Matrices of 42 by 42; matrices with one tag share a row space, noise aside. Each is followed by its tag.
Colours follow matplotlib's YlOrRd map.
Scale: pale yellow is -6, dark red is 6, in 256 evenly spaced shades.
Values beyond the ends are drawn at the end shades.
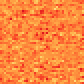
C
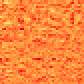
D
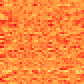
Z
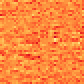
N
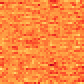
N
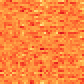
C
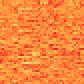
N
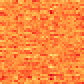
N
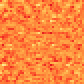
D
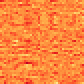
N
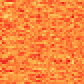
D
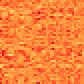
D
